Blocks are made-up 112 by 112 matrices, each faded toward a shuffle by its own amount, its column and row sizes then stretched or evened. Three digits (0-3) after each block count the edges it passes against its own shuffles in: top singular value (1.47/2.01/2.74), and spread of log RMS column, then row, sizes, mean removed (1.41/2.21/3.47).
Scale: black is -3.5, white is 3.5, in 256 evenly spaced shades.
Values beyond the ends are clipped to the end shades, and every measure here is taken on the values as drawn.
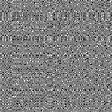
3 0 2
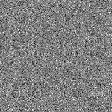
2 0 1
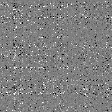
1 2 2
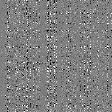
0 3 2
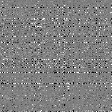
2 2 3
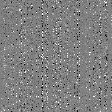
1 3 0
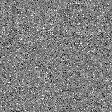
1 0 0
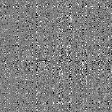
0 3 2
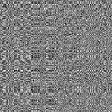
3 2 2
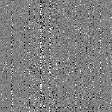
2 3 1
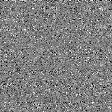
1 0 2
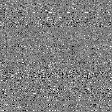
0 1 3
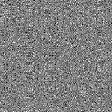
2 1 0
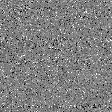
1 0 1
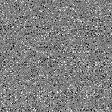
2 0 1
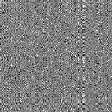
3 2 0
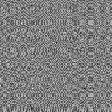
3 0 1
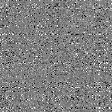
2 1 2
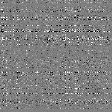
2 2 3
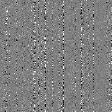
2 3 0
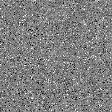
1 1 1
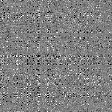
2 2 2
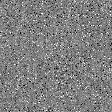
1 0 1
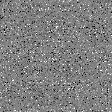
1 0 1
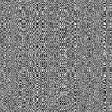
3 3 1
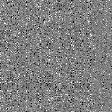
2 2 0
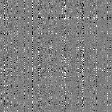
2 3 2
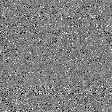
0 0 2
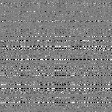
3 1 3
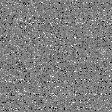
0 1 2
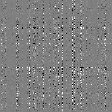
1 3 2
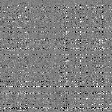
2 2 3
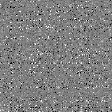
2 1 2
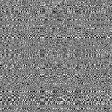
3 0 3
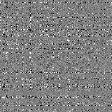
1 2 3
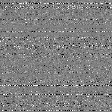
2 0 3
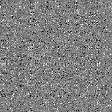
2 1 1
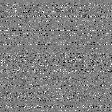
0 0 3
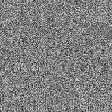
2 0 0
